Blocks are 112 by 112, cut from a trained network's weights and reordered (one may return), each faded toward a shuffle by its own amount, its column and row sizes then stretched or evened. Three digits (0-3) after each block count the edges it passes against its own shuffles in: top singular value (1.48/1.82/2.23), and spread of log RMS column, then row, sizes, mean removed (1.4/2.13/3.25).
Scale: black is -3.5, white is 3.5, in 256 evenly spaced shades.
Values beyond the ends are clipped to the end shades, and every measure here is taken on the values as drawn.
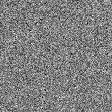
1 0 0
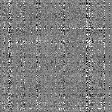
2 3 2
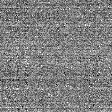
2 2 0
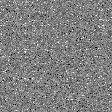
2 0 0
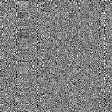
2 2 0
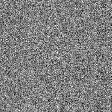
1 1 0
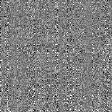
0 3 2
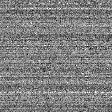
3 1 2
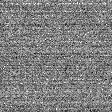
2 0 1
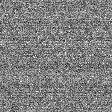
1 0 1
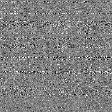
0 1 3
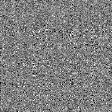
0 2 2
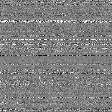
2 1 3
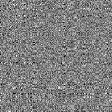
3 1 2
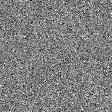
0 0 1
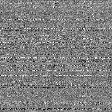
1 1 3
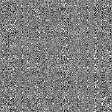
0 3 2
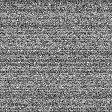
3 0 0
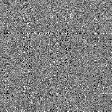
2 2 1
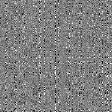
1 3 2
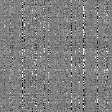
2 3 0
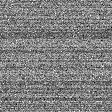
3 0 0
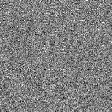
2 0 1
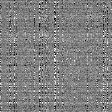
3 3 0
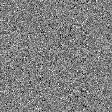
1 1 0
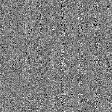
0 2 1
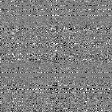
0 2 3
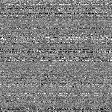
2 0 3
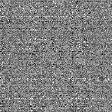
1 2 2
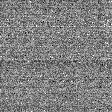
1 0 1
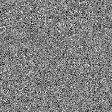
0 1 1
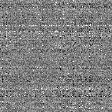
2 2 2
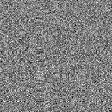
3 0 1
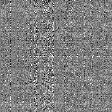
1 3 1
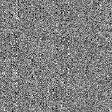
1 2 0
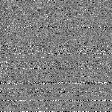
0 0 3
